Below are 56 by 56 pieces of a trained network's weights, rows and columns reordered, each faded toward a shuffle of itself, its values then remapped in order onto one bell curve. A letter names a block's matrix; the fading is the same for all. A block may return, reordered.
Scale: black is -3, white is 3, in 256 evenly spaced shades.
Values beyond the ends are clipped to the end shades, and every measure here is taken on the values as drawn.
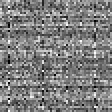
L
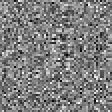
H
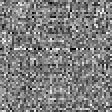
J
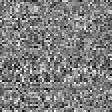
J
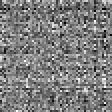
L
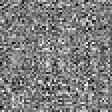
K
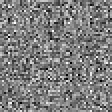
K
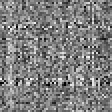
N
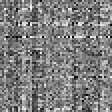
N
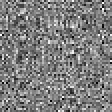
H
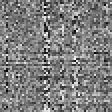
L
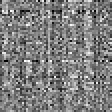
N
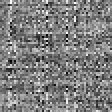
L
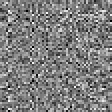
H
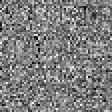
K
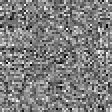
K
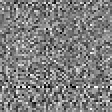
J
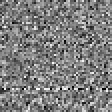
J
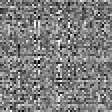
L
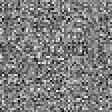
K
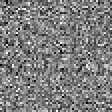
K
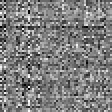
L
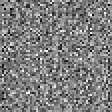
J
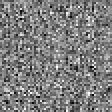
K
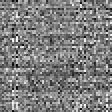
L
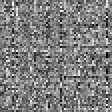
L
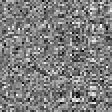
H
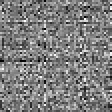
L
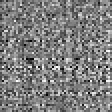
N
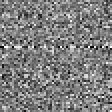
J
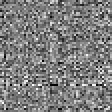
J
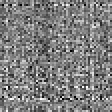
N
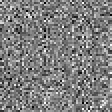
H
